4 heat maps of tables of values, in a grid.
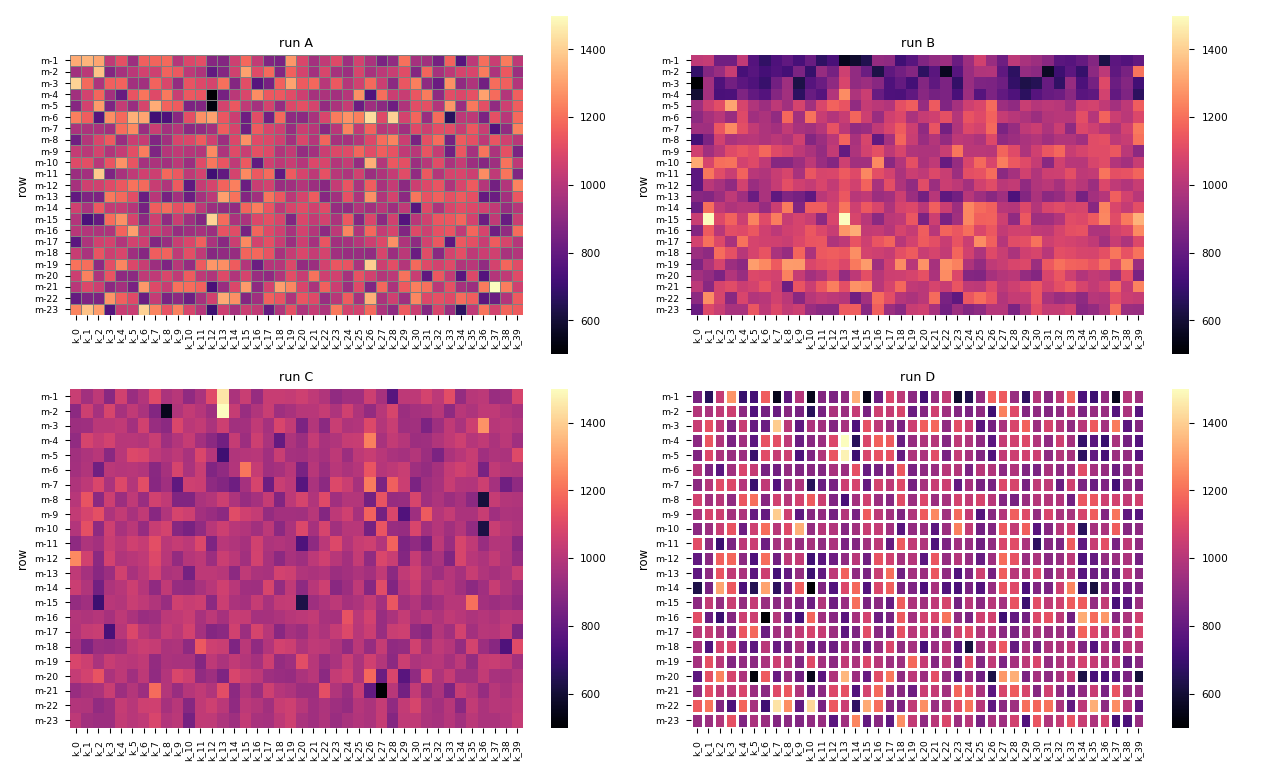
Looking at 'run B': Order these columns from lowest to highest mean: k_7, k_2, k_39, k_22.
k_22, k_7, k_2, k_39
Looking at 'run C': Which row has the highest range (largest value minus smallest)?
m-2
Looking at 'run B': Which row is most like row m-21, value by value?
m-18
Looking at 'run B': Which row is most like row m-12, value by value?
m-6
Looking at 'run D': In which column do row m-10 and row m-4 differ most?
k_13
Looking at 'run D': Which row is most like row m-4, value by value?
m-5
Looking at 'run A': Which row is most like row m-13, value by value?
m-22
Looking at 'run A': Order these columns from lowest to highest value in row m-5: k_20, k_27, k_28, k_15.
k_28, k_27, k_15, k_20
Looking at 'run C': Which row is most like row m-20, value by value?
m-9
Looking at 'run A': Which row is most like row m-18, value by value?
m-14
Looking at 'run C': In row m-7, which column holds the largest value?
k_26
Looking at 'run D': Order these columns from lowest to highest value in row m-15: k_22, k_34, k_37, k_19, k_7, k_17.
k_37, k_17, k_7, k_19, k_22, k_34
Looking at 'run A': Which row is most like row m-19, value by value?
m-10
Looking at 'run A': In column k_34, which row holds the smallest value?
m-23
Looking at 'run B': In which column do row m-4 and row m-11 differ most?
k_39
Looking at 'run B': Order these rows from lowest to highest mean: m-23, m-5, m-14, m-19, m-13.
m-13, m-23, m-5, m-14, m-19
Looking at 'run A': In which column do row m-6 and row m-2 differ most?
k_2
